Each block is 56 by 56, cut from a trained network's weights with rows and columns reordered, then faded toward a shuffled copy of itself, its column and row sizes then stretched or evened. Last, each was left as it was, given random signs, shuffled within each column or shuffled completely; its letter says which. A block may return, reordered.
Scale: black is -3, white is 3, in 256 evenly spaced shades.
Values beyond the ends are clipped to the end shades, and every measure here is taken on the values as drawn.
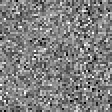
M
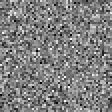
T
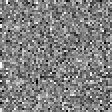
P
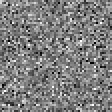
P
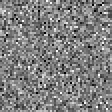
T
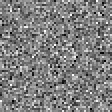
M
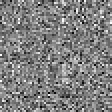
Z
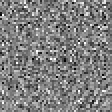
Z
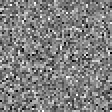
M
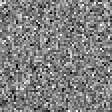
T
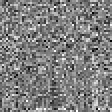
Z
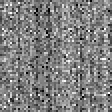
Z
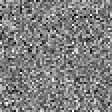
Z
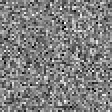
M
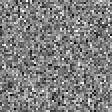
T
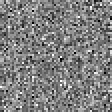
M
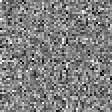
Z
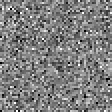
P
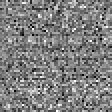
Z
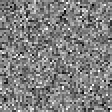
T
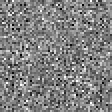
P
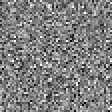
Z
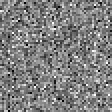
M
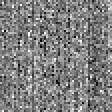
M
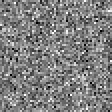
T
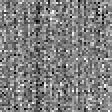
Z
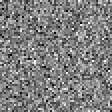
T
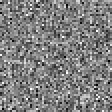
M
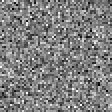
T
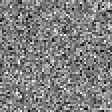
M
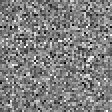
P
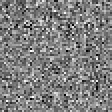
P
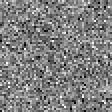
T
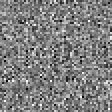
Z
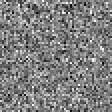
P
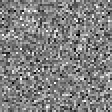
P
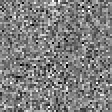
P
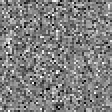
M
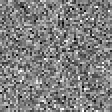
T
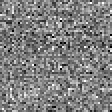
Z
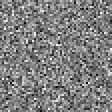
T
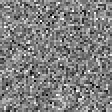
T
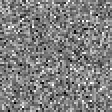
T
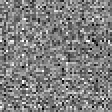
Z
